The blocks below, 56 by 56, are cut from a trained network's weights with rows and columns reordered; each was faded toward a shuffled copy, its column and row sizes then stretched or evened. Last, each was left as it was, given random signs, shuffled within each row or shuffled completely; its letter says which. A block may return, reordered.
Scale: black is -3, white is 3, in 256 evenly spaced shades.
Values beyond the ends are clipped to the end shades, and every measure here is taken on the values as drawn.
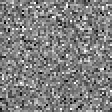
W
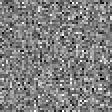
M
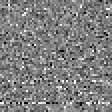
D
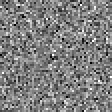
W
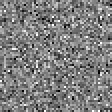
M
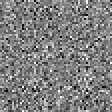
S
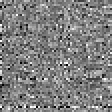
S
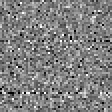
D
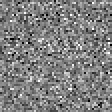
D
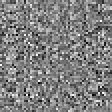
S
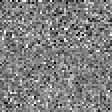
D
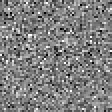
W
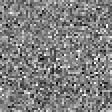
D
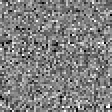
D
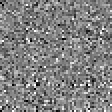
M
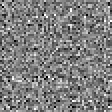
S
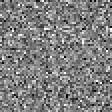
D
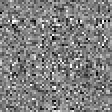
S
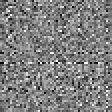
S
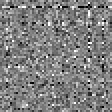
S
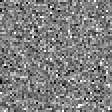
W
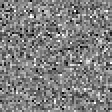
D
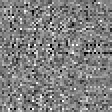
S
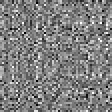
S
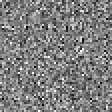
M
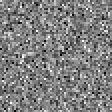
W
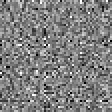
S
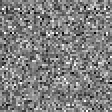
D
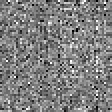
S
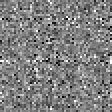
M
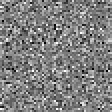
S
